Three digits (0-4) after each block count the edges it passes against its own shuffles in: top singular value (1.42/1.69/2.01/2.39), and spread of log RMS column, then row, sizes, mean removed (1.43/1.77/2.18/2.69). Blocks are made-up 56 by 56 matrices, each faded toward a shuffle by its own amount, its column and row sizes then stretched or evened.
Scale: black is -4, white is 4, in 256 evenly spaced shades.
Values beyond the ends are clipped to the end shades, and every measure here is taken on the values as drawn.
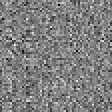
3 1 0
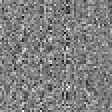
3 3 0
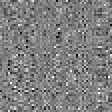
4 3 2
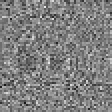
2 0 2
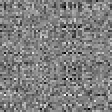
3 2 2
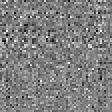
3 1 3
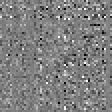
1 4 3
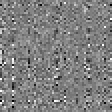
3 4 2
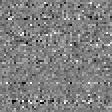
0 0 4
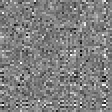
3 3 2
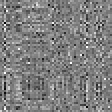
4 3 1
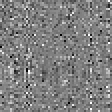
3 3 0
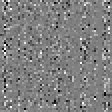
2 4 0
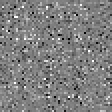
0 1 2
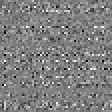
2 1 4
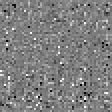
2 2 1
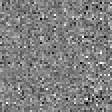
0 2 2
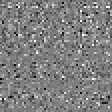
2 1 3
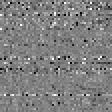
0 1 4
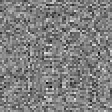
3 2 0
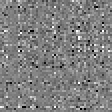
1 3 3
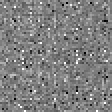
1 2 1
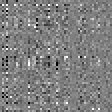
3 4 2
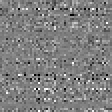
2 2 4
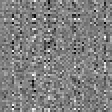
3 4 0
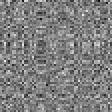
4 2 3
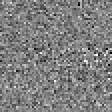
0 0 2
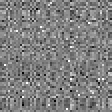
4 1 1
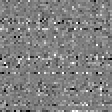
0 1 4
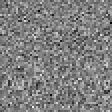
2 0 1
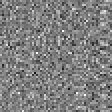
3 1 1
